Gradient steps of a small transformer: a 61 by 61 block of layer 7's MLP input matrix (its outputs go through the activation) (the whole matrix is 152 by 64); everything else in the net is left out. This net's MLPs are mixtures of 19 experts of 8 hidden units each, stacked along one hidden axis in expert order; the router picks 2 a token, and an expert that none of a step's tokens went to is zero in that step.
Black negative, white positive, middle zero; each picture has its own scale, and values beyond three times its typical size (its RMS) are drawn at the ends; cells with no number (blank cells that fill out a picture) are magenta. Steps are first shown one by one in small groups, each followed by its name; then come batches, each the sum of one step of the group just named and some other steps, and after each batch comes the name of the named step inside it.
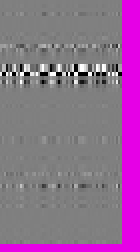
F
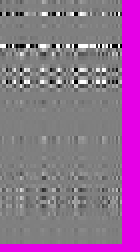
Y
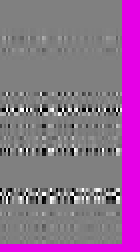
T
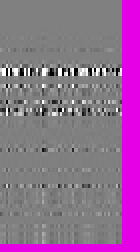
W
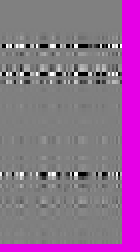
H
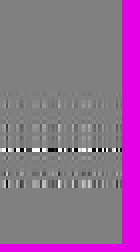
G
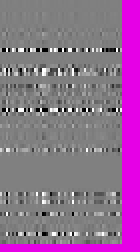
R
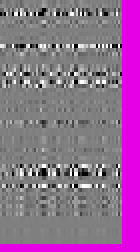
Y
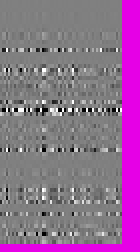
R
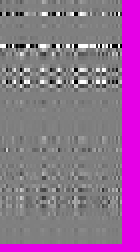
Y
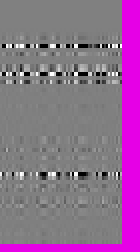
H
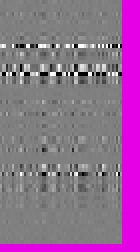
F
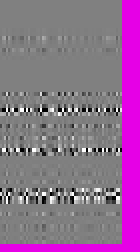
T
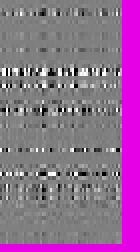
W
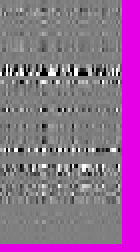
T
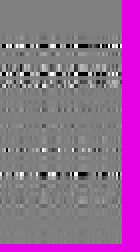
H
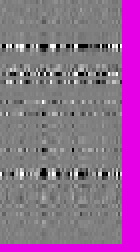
H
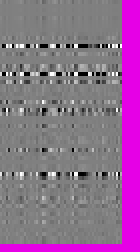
H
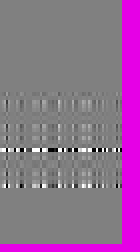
G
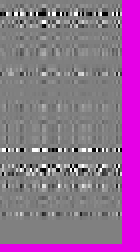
G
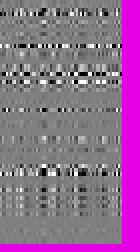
Y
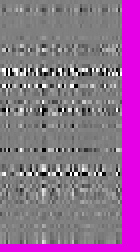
W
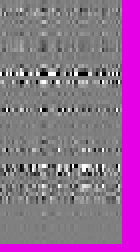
T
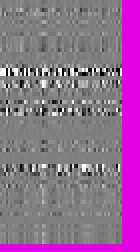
W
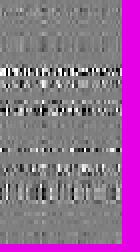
W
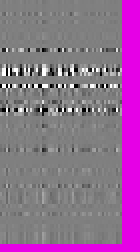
W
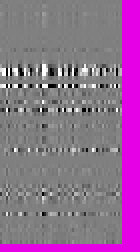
W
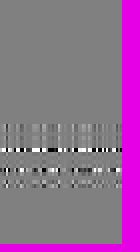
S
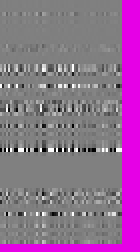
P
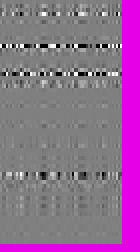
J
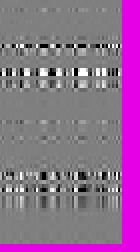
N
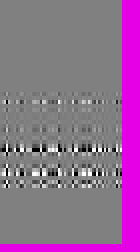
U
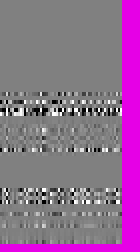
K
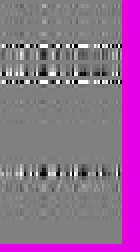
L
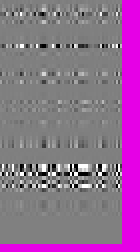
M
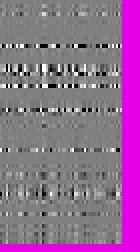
J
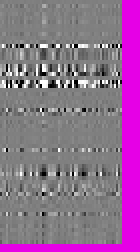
L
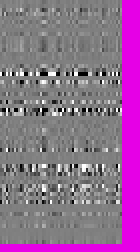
K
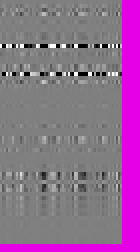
J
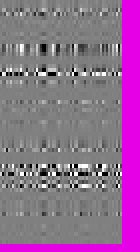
M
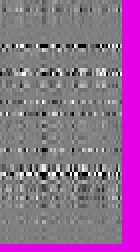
N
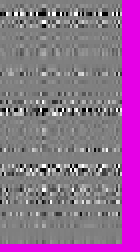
K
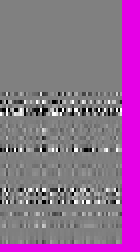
K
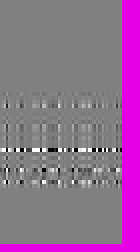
S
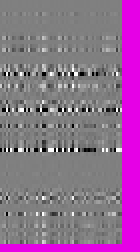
P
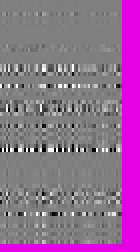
P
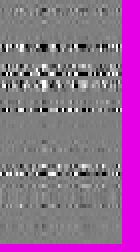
J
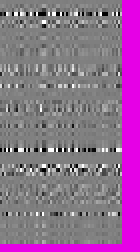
P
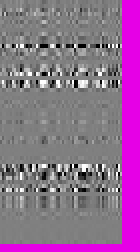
N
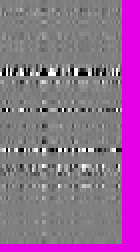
S
